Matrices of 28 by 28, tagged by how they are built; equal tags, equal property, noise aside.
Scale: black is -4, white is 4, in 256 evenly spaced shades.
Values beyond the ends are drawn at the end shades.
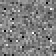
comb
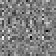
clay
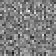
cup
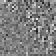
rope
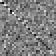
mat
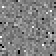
comb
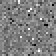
comb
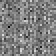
cup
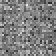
cup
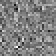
clay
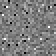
comb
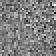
rope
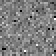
comb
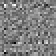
clay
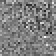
rope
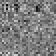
clay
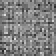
cup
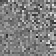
rope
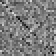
mat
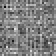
cup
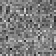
clay
